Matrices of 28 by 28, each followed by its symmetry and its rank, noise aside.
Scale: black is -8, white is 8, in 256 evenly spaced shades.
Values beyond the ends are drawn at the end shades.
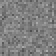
no symmetry, rank eight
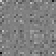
symmetric, rank four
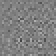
no symmetry, rank four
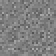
symmetric, rank six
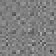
symmetric, rank four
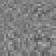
no symmetry, rank four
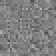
antisymmetric, rank six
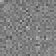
symmetric, rank six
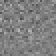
no symmetry, rank four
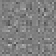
antisymmetric, rank four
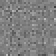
antisymmetric, rank four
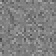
antisymmetric, rank eight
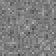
symmetric, rank eight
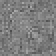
symmetric, rank six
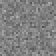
no symmetry, rank eight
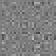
antisymmetric, rank four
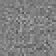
no symmetry, rank eight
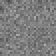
symmetric, rank six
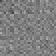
symmetric, rank four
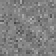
antisymmetric, rank eight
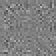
antisymmetric, rank six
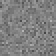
no symmetry, rank six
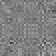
no symmetry, rank four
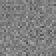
no symmetry, rank six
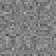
no symmetry, rank six
